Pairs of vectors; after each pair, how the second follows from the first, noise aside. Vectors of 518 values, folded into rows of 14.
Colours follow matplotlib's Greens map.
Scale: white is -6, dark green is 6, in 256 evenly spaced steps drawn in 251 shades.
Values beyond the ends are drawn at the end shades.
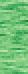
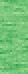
reversed, shrunk.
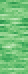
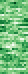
scaled up.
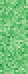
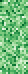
wrapped around, scaled up.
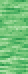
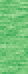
reversed, shrunk.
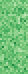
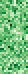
wrapped around, scaled up.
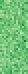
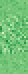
reversed, negated, partly zeroed.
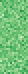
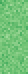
reversed, shrunk.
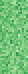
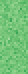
reversed, shrunk.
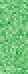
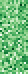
wrapped around, scaled up.
